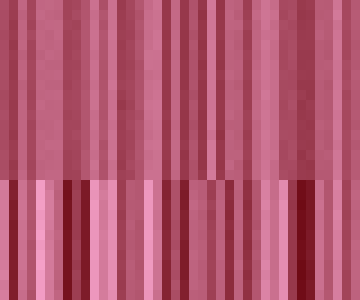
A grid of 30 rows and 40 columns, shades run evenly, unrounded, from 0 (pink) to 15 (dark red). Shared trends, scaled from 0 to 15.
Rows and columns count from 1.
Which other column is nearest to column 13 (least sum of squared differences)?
11
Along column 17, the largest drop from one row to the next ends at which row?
19
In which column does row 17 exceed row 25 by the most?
32
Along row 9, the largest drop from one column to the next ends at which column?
24
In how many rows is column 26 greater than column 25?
12
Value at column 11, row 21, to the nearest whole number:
1
